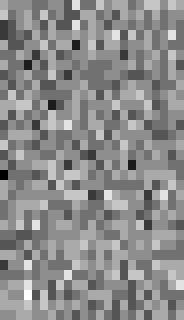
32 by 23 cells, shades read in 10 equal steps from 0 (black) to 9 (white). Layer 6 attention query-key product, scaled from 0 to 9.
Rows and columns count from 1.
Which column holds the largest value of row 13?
9
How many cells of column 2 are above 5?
6
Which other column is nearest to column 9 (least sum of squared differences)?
17
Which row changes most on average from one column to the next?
4
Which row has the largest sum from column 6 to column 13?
13
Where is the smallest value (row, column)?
18, 1
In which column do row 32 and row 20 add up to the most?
21
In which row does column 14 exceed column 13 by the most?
20
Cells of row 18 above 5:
10
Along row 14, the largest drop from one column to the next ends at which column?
14
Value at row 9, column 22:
4
